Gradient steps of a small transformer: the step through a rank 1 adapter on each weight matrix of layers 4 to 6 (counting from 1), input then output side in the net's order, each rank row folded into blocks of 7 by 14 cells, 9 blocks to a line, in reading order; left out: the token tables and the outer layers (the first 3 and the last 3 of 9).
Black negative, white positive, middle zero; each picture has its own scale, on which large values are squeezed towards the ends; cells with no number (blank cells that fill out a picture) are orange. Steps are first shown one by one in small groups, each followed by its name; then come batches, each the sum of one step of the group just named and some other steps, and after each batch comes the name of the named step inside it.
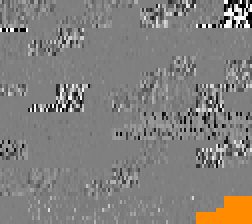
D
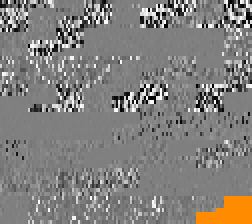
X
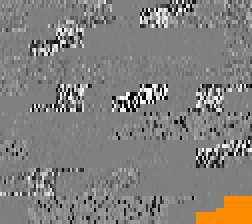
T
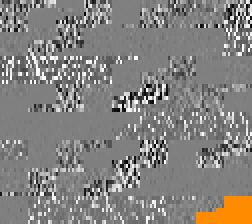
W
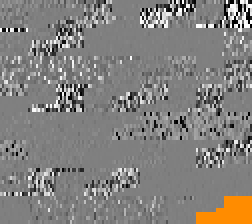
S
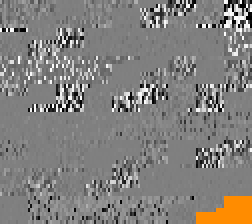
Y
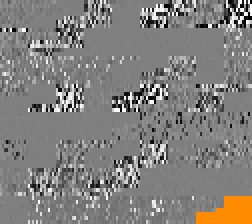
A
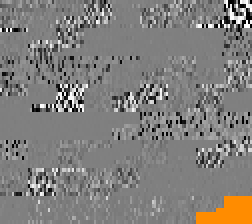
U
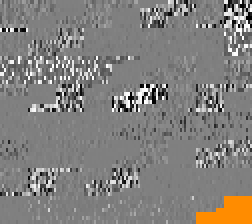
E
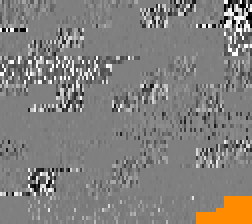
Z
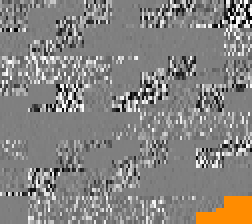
W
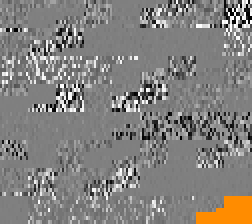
W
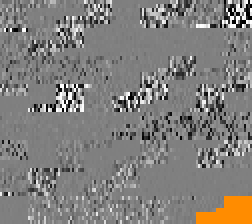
T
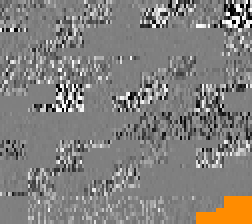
D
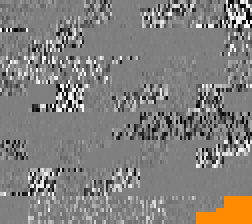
U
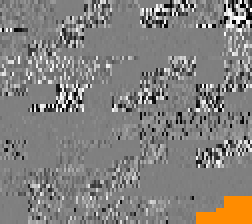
Y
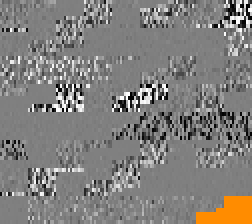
E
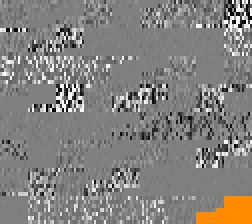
E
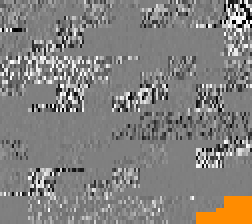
E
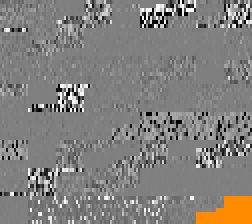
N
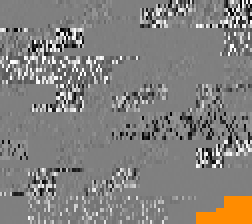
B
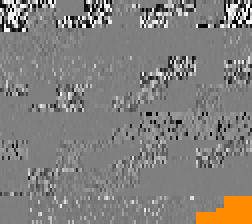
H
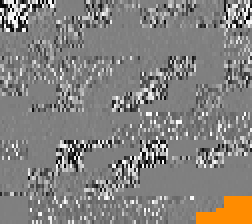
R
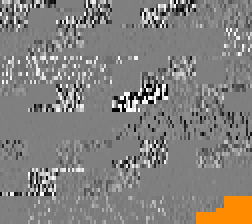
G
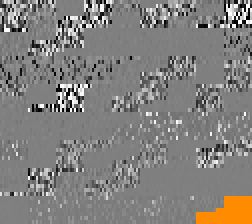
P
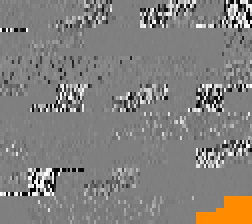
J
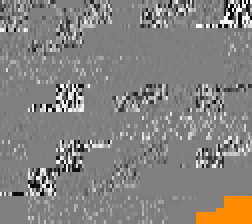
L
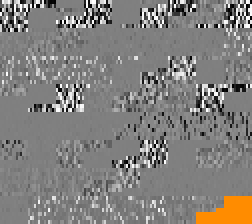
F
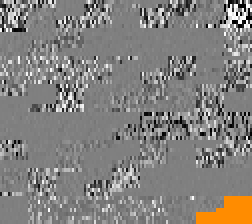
H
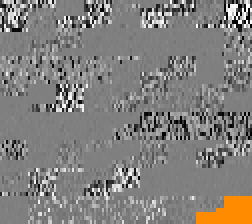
H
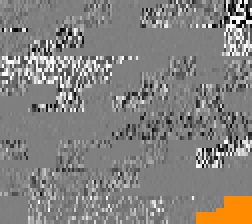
B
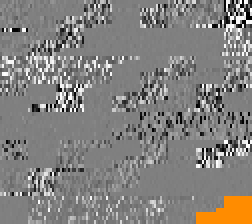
J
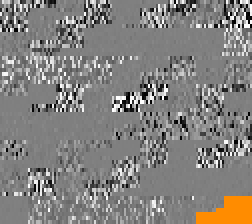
F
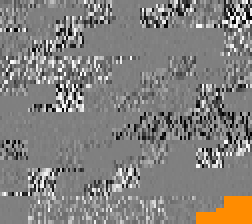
B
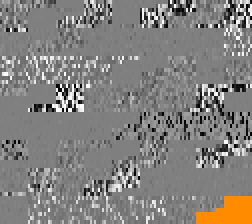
F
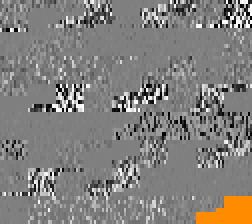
G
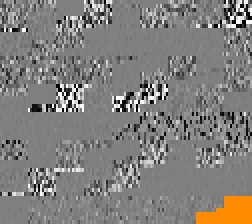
P
